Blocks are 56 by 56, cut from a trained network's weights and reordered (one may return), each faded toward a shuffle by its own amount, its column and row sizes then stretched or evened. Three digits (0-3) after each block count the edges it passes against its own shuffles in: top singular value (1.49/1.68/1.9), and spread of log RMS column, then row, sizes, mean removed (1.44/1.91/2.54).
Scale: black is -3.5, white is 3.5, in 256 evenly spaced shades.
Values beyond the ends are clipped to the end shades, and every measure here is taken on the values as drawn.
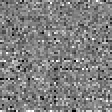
0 0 2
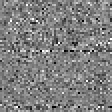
0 0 3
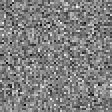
2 0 1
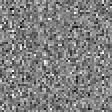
1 2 0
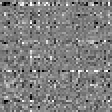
3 2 3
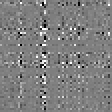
3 3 3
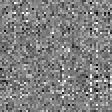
2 2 2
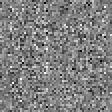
0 2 0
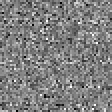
0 0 2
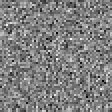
2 0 0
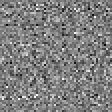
1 1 2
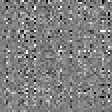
2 3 3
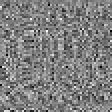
3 0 3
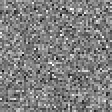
0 0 0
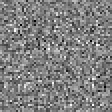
1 0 1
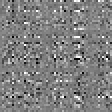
3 3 3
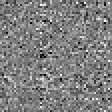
0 2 2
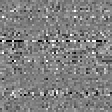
2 1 3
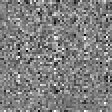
2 2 2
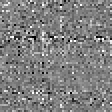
0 1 3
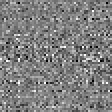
0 1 3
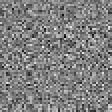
3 0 2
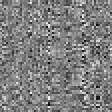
3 3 0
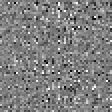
0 3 2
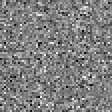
0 1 1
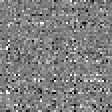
0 2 3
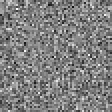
2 0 0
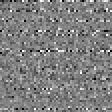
0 0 3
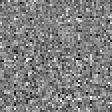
0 2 1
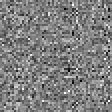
2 2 0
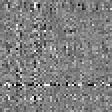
2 2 2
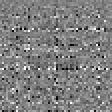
2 2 3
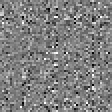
1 3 1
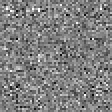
0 1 2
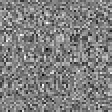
3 1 1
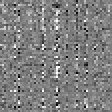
2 3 2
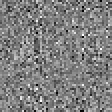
1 2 1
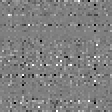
0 1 3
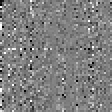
1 3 0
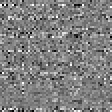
2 1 3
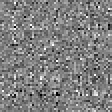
1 2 1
